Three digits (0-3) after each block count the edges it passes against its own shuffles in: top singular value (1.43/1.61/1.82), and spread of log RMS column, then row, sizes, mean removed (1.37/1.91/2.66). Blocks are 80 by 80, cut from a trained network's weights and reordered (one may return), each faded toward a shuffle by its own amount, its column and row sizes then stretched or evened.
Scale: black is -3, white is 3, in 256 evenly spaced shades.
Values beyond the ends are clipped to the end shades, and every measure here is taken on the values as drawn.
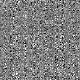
1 3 1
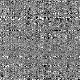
2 1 3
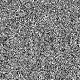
2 0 0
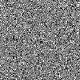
0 1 0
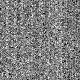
1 0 0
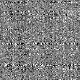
1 1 3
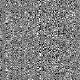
2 3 2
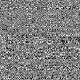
2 1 3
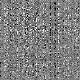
2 3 2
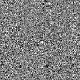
1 2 1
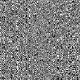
3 3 1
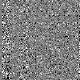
0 3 2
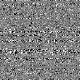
0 1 3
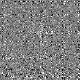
0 2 3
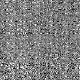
1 0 3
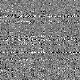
1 2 3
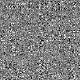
1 2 2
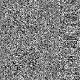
2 2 0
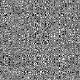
2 3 2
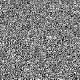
1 0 2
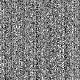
2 2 0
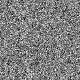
1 0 0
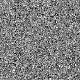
0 1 1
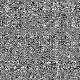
0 0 3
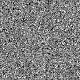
0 0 1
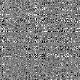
1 3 3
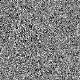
0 1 1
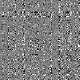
3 3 3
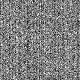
2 0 0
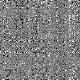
0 3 3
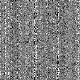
2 3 1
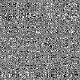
3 2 3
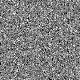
0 1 0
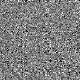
0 2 2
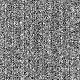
2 0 0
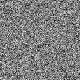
1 0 0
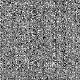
0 1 2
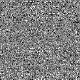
1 1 2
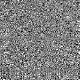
3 1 2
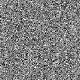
1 1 1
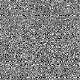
1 1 3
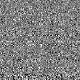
3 1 3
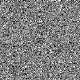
1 1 2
